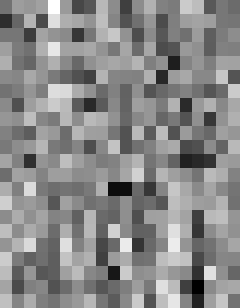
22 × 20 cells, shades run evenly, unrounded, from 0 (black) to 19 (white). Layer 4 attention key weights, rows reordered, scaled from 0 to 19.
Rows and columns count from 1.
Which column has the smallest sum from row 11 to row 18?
17
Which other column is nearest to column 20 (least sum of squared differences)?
4
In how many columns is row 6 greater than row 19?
10
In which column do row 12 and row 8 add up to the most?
6
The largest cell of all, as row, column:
1, 5
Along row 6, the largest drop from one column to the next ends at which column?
14
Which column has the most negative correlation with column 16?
20
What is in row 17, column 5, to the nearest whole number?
8
